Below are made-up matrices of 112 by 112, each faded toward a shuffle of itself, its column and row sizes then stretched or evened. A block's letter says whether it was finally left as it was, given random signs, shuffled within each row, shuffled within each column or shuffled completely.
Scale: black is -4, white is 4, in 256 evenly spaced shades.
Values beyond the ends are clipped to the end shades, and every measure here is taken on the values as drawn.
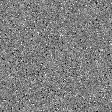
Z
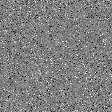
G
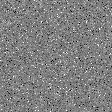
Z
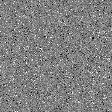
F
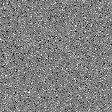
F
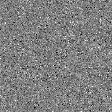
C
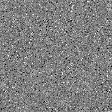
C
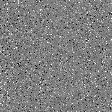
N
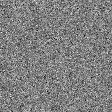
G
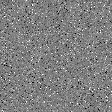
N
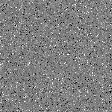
F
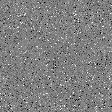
F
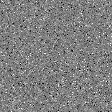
G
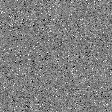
G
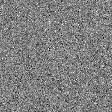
N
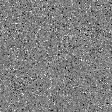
G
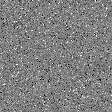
Z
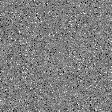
F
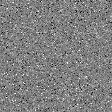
C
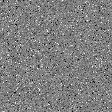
F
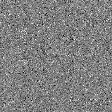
C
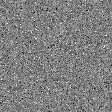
N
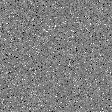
N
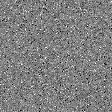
N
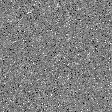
N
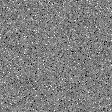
Z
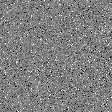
N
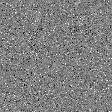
C
